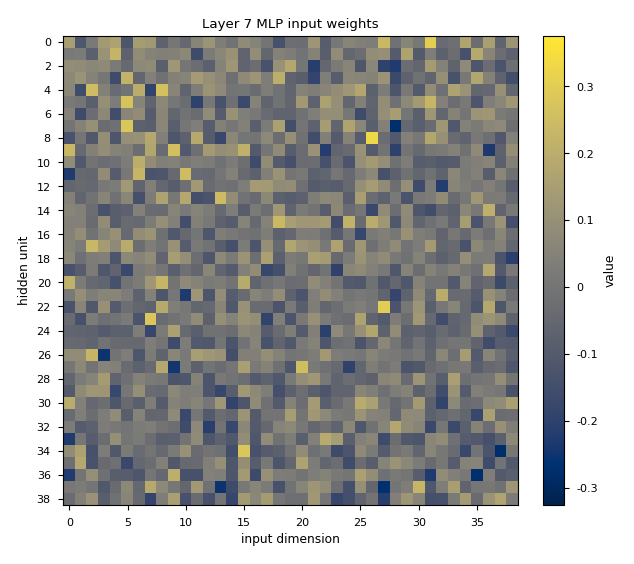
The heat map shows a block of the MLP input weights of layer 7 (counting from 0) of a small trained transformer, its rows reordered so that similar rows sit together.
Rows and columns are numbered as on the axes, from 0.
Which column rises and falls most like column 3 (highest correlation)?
31
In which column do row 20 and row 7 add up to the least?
28
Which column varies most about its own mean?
27
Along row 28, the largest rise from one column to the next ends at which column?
33
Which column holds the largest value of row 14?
36
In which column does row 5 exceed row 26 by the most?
3
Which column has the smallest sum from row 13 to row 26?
38
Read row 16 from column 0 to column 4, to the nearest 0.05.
0.05 0.1 0 0.05 0.1
